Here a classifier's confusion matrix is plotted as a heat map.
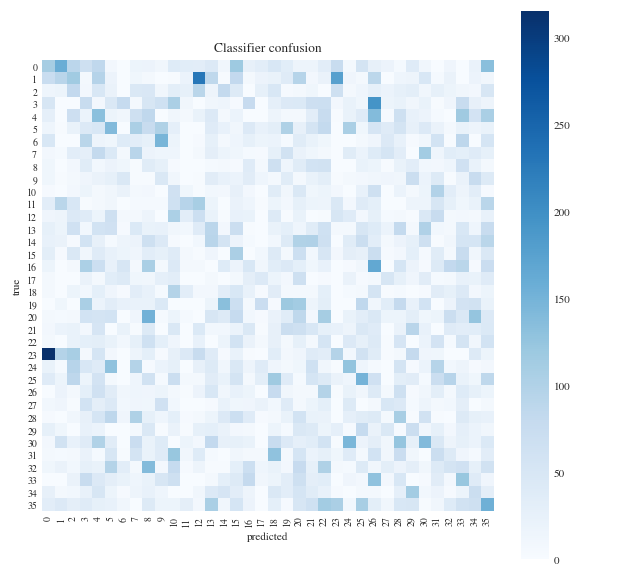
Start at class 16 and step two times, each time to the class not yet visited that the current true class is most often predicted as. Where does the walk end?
22
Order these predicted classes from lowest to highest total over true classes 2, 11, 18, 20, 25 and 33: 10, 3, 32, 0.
0, 3, 32, 10
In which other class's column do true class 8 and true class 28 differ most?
7
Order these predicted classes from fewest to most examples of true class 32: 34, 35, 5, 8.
34, 35, 5, 8
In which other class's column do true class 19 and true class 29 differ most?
14
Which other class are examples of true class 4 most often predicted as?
26
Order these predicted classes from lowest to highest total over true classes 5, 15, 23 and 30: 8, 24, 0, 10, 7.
10, 8, 7, 24, 0
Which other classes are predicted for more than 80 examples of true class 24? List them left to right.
2, 5, 7, 31
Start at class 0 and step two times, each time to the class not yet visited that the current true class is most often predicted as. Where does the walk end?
12
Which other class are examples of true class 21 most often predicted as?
29
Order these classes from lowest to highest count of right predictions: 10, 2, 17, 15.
17, 10, 2, 15
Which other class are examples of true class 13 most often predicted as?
30
